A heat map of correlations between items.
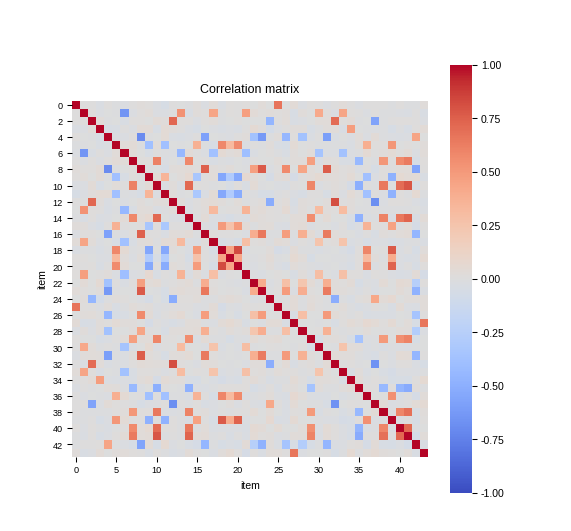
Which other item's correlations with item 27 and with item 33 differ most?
43
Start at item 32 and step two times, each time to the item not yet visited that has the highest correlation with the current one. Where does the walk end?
2
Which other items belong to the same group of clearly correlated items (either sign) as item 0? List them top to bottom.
25
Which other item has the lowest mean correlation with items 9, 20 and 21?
6
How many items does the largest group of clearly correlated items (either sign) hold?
9
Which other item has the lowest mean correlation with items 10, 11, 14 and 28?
35
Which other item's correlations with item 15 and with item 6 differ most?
1
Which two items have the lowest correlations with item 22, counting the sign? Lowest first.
4, 42
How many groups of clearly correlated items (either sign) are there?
8
